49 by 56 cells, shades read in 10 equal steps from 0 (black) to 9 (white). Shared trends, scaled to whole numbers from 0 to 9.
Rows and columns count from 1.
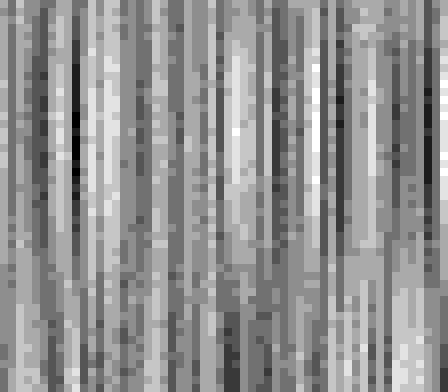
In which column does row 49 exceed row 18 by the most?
10
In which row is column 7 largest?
15
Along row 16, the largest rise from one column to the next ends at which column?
11
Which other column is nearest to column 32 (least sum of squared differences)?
1
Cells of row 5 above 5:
25
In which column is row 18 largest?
40
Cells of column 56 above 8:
5
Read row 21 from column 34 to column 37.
7 2 4 5
